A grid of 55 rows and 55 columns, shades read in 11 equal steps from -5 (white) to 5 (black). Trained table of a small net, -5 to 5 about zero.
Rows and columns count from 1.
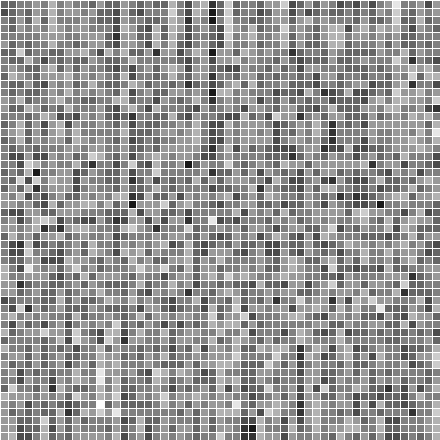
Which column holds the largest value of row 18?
42
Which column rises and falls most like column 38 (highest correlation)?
10
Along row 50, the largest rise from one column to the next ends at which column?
16
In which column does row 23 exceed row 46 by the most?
34
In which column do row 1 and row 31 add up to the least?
50
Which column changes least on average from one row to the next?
26
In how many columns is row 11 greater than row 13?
26
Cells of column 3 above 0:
20
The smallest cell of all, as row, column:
51, 13
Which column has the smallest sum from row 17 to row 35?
4
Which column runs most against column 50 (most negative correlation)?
27
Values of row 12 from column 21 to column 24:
1 -1 -1 0
